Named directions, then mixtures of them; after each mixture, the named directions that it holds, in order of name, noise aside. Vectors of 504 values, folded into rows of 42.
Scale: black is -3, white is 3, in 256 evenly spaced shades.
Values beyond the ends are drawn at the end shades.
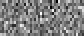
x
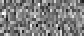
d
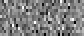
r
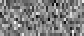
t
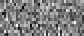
d, r.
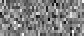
t.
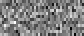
d, t, x.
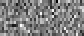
x.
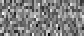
d.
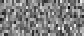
d, r, x.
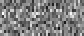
d, t.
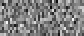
r, x.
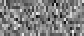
t.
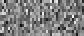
d, r, x.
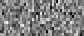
d, t, x.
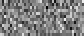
r, t, x.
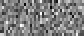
d, x.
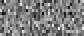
d, r, x.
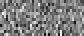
d, r.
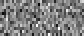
d.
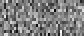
d, r, x.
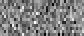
d, r, t.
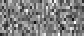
r, t, x.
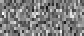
d, t.
